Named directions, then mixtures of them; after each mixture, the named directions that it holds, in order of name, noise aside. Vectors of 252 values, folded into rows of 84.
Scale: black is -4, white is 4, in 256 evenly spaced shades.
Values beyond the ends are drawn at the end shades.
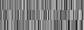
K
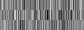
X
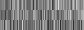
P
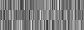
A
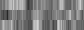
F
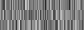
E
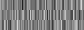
A, K, X.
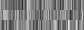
F, K.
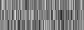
E, X.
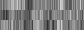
A, F.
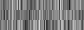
A, E, F.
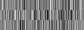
X.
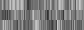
F, P, X.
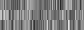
A, F, K.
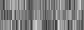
E, F.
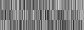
P, X.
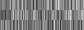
P.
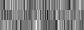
E, F, X.
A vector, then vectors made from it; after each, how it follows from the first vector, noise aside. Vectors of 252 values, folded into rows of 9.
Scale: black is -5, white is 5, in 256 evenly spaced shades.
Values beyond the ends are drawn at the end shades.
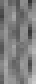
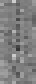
wrapped around, negated, partly zeroed.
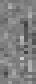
wrapped around, negated, partly zeroed.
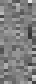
sign-scrambled.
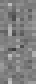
wrapped around, negated, partly zeroed.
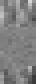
negated, partly zeroed.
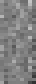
negated, partly zeroed.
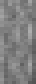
negated, shrunk.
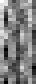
reversed, scaled up.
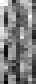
reversed, scaled up.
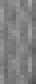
negated, shrunk.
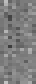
wrapped around, negated, partly zeroed.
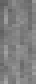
reversed, negated, shrunk.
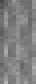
reversed, negated, shrunk.
